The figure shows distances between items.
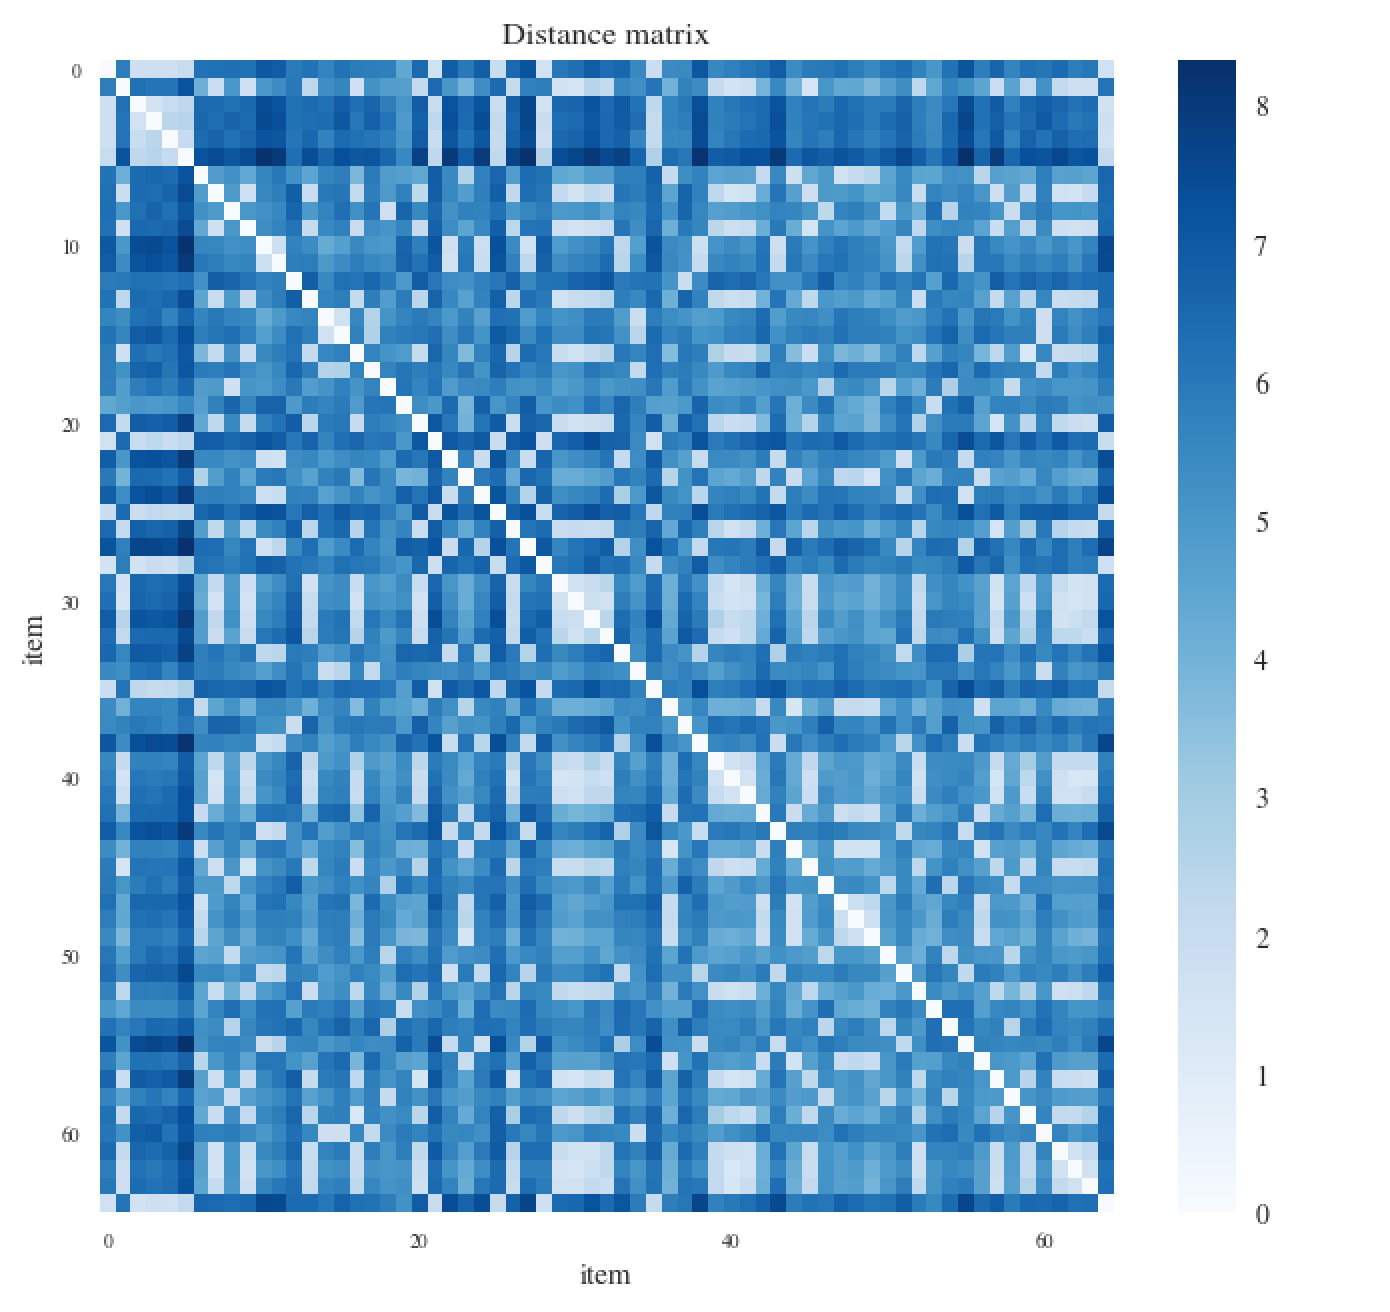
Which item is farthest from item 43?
5
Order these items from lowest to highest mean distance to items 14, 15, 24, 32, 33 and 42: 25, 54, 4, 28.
54, 28, 4, 25
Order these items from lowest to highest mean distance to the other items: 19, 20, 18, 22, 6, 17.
20, 6, 18, 22, 19, 17
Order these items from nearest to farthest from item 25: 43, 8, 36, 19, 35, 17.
35, 19, 36, 8, 17, 43
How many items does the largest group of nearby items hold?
21
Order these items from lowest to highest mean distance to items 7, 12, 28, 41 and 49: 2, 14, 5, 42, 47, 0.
42, 47, 0, 2, 14, 5
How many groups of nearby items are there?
8
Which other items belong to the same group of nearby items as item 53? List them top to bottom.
19
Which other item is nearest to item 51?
22
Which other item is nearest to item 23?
49
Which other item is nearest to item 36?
44
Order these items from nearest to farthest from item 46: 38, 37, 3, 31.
31, 38, 3, 37
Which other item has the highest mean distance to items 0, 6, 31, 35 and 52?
27
